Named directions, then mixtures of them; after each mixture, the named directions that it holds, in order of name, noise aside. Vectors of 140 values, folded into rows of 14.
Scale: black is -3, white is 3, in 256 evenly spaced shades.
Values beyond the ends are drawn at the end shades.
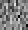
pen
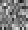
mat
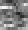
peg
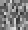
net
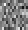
mat, net.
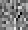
net, pen.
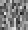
net.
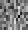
net, pen.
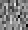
pen.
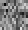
mat, net, peg.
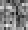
mat, net, peg.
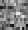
mat, peg, pen.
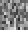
net.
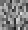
net.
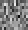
mat, pen.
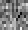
net, peg, pen.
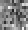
mat, net, peg.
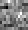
peg, pen.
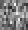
net, peg, pen.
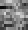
peg.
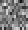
mat.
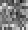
mat, peg.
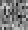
mat, peg, pen.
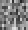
mat, net.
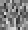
net.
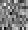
mat.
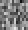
mat, net.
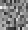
net, peg, pen.
